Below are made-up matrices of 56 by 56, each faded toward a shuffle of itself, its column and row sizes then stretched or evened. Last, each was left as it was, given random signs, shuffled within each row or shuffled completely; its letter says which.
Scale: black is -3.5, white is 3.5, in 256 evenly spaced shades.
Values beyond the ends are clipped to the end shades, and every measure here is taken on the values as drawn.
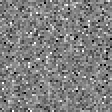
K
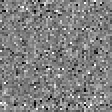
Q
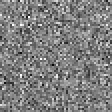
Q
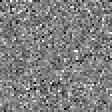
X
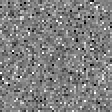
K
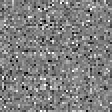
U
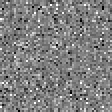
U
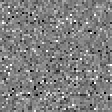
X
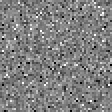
K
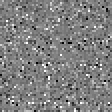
X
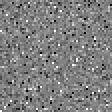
K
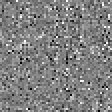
Q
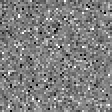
K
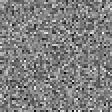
U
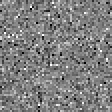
K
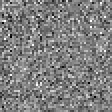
Q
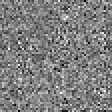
U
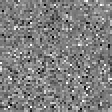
Q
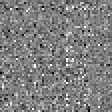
U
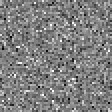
K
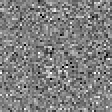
U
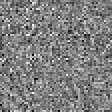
U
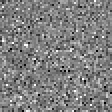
K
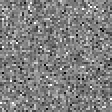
K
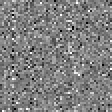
U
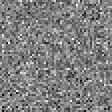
U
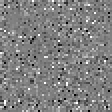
U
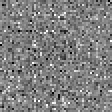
U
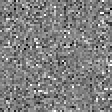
Q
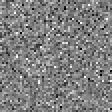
K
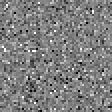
Q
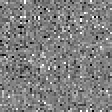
U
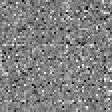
Q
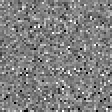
X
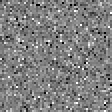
K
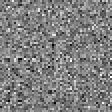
U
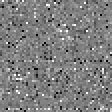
Q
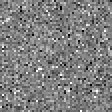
K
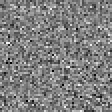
X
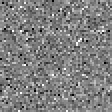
X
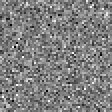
K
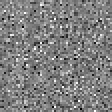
U
